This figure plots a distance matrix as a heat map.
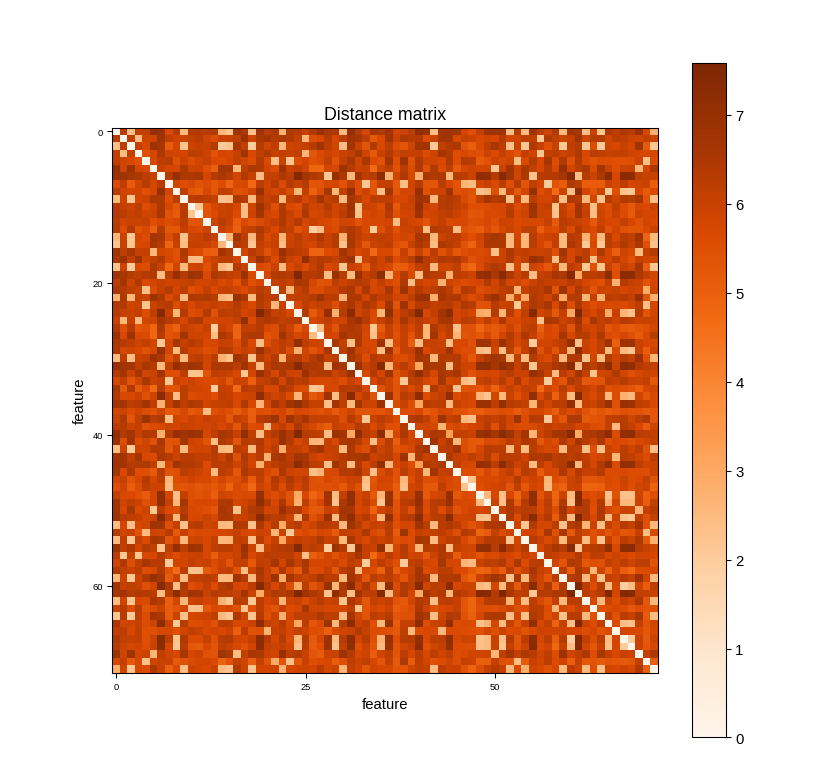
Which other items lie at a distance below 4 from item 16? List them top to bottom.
5, 50, 69
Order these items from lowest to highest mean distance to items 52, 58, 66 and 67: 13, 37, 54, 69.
54, 37, 13, 69
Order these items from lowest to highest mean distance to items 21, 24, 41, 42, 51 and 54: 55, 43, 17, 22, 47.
22, 47, 17, 43, 55
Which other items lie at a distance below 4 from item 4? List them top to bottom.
21, 23, 53, 70
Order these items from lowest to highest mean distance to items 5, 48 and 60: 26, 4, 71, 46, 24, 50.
24, 50, 26, 4, 46, 71
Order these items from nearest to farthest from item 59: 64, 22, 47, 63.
64, 22, 47, 63
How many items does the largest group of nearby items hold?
15
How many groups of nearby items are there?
11
